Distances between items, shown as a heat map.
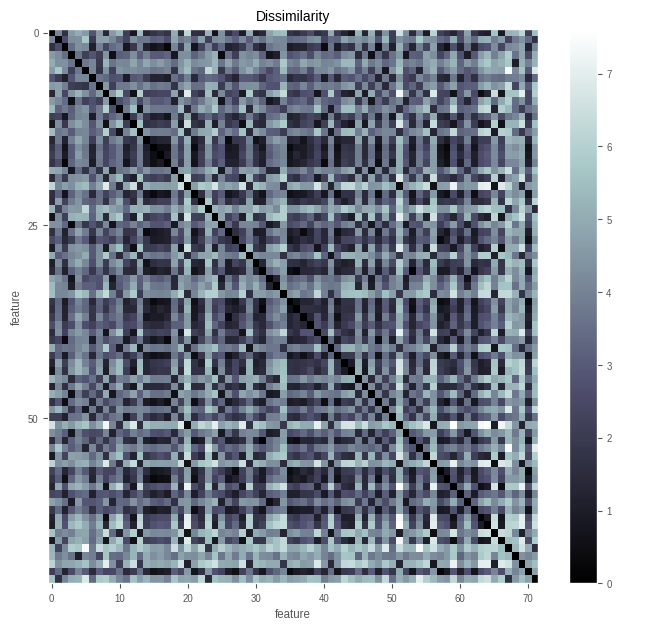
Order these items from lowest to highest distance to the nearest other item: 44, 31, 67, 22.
31, 44, 22, 67
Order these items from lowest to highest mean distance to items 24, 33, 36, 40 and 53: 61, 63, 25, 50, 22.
50, 22, 63, 25, 61
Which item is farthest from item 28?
51
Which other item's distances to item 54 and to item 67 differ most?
5
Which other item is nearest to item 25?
3
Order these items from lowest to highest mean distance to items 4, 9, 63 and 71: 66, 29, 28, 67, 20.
28, 66, 29, 67, 20
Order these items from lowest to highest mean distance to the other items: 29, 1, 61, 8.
8, 61, 1, 29
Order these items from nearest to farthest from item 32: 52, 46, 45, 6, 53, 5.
52, 45, 5, 6, 53, 46
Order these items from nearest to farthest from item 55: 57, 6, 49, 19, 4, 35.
19, 35, 57, 6, 49, 4
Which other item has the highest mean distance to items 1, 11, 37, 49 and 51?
67
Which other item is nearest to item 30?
14
